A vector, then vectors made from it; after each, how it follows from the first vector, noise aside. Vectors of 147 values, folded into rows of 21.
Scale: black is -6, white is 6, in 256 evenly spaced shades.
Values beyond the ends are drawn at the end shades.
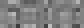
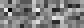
wrapped around, negated, scaled up.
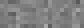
negated, shrunk.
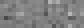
reversed, partly zeroed.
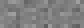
shrunk.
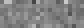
reversed, negated, partly zeroed.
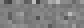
reversed, partly zeroed.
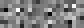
wrapped around, negated, scaled up.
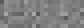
wrapped around, negated, shrunk.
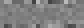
reversed, negated, partly zeroed.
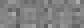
shrunk.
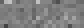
reversed, negated, partly zeroed.
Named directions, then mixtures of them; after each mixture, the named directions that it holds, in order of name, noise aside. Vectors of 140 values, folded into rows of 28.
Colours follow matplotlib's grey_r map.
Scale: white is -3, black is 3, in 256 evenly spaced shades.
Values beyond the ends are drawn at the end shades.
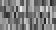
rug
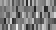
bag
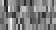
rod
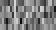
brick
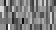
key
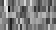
rod.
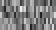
rug.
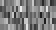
rug.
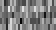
brick, rod.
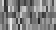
rod.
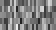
bag, brick, rod.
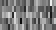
brick, rug.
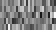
bag, key, rug.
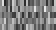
bag, rod.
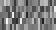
bag, brick.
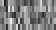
rod.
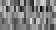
brick, key, rug.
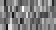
brick, key, rod.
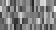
brick, key, rug.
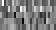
rod, rug.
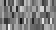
brick, key, rug.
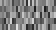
bag.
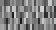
brick.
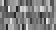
rod, rug.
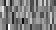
key.
